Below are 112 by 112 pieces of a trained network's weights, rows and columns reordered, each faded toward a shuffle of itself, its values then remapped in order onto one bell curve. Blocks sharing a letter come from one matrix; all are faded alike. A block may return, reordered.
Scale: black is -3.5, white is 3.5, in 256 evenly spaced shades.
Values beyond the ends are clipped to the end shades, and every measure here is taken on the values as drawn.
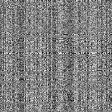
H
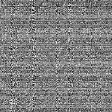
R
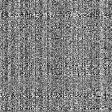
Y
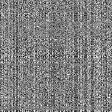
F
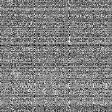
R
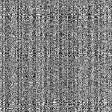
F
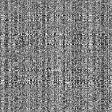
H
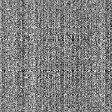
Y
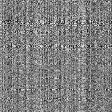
Y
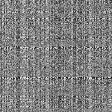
H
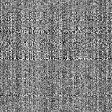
Y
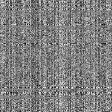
H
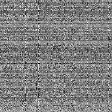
R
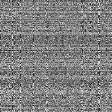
R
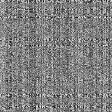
Y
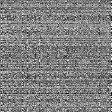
R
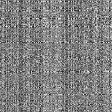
Y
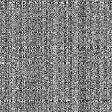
Y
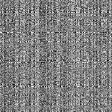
F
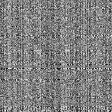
Y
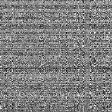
R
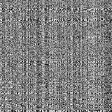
H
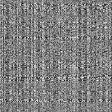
H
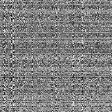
R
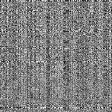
Y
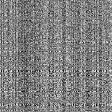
F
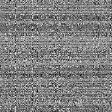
R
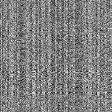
F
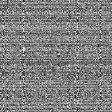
R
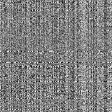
F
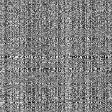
H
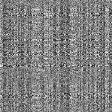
H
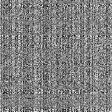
F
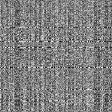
F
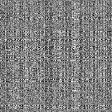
H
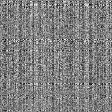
F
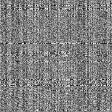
F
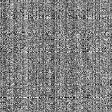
Y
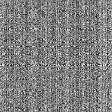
Y
